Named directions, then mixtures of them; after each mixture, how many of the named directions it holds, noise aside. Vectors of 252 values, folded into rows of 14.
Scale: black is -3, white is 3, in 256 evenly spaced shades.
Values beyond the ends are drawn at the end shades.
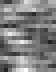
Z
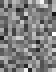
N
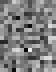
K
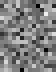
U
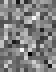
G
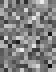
two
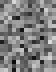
two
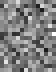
two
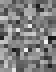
two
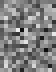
two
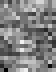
three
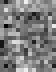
three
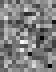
three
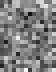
four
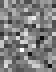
two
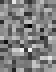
two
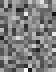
one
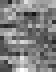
one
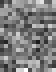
three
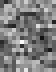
three
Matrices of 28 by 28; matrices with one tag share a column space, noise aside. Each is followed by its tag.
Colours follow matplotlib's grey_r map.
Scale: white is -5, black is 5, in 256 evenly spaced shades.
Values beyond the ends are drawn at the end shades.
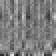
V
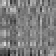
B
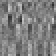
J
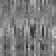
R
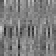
R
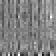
V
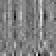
V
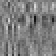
J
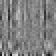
V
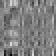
B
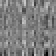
B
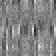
R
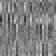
J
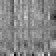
V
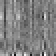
V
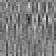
J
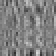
B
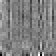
V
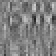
J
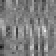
R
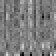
V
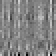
V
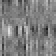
R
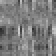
R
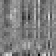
V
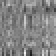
B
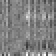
V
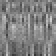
J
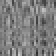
B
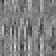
R
